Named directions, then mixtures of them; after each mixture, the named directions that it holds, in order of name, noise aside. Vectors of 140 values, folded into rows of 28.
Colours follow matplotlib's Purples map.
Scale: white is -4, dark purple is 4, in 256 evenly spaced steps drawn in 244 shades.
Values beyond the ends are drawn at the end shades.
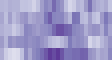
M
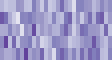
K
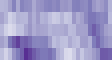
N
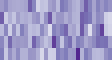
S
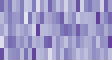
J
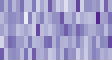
J.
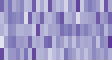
J.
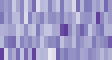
J, K, S.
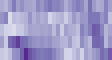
N.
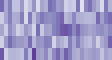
J, M.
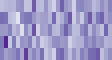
K.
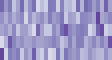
J, S.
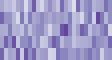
J, K, S.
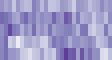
K, N.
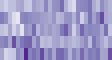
K, M, N.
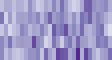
M, S.
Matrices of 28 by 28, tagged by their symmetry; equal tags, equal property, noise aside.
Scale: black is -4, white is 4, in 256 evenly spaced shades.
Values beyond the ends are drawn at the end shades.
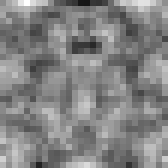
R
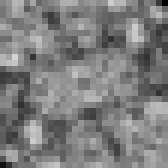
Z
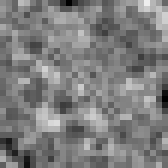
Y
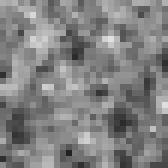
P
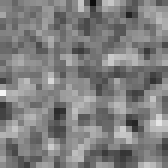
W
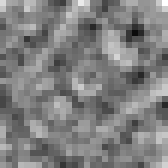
Y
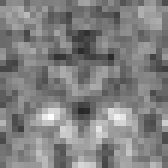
R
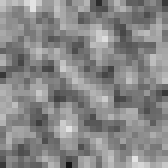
Z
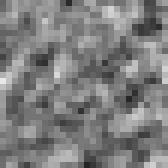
P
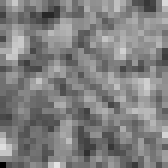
W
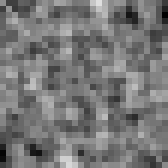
Z
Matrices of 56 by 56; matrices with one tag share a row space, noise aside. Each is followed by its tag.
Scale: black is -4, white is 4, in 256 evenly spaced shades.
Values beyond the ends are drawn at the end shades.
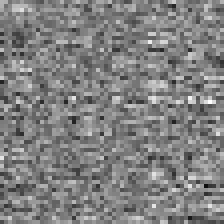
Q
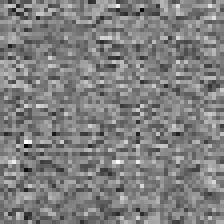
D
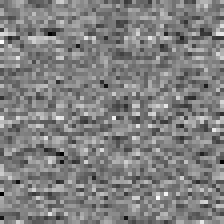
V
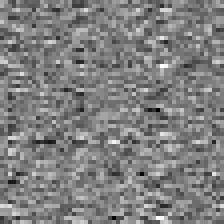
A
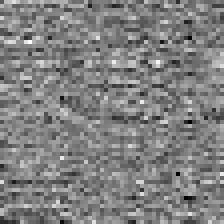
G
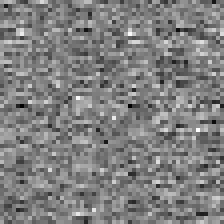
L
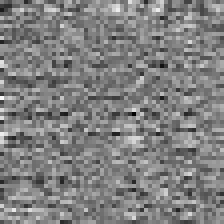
G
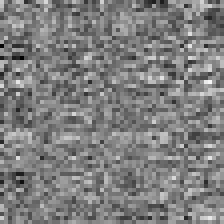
Q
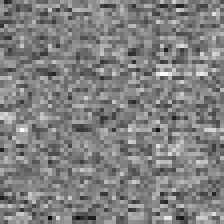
L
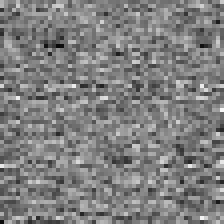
V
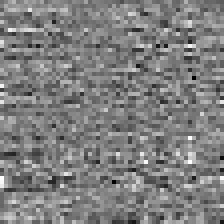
G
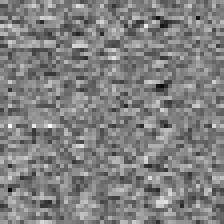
A
